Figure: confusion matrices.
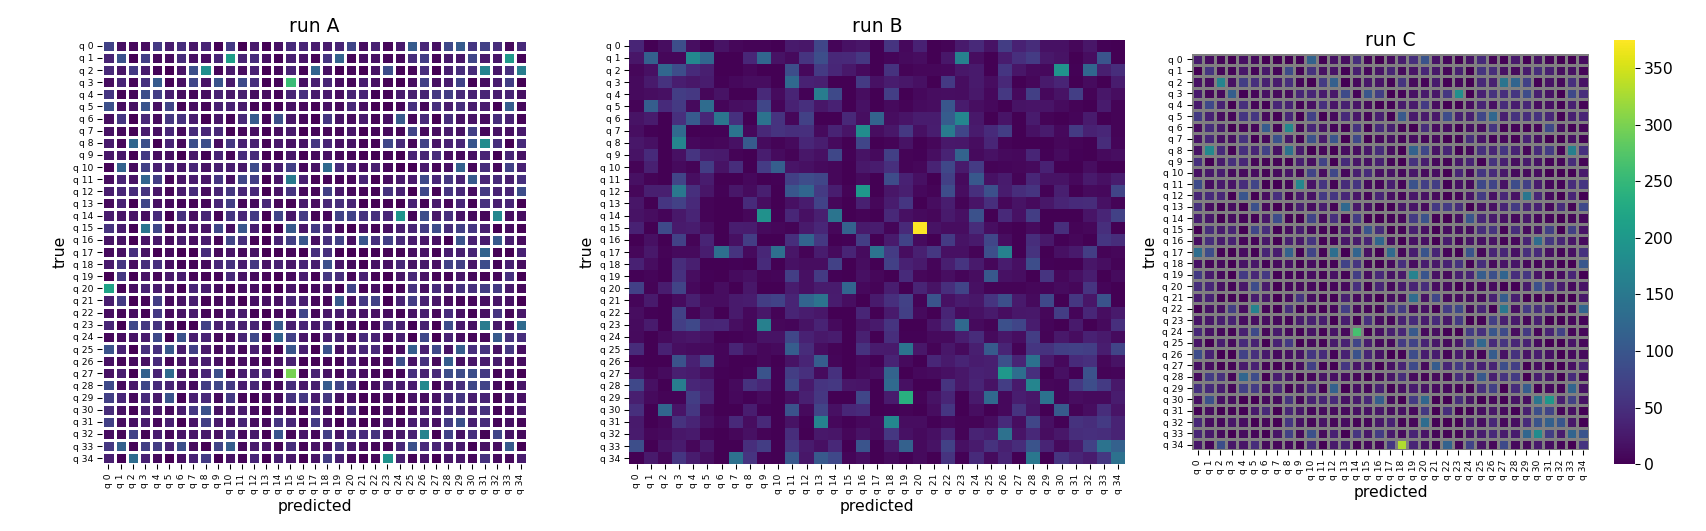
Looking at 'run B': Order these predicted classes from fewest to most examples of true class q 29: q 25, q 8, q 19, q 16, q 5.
q 8, q 5, q 16, q 25, q 19
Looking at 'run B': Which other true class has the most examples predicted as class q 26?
q 27
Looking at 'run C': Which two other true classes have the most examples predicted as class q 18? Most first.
q 34, q 5
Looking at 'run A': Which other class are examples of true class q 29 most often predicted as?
q 5
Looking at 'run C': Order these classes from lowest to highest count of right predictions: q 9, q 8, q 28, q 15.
q 9, q 28, q 15, q 8
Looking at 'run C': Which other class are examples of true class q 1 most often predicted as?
q 8
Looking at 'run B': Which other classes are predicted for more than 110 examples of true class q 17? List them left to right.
q 6, q 10, q 26
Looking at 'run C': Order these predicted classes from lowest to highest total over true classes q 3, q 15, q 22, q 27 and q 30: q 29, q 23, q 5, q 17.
q 17, q 29, q 5, q 23
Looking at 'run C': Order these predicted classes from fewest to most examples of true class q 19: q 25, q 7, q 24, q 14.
q 7, q 24, q 14, q 25
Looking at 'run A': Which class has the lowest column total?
q 13
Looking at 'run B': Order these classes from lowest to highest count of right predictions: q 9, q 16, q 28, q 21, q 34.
q 9, q 16, q 21, q 34, q 28
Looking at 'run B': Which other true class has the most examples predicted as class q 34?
q 33
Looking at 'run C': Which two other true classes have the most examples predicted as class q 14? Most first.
q 24, q 17
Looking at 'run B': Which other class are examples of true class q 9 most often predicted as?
q 23
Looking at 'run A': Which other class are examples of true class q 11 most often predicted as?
q 15
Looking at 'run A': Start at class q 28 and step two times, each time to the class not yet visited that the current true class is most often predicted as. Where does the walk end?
q 24
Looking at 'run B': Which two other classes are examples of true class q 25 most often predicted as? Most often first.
q 19, q 11
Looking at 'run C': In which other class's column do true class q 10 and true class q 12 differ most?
q 29
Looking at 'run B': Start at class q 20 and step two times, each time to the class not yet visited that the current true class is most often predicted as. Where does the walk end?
q 2
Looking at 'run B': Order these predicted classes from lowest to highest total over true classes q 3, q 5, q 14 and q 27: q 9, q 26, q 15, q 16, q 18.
q 15, q 16, q 18, q 26, q 9
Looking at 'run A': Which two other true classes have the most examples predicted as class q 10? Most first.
q 1, q 33
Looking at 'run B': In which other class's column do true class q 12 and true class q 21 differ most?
q 16
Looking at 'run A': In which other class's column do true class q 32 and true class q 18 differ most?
q 26
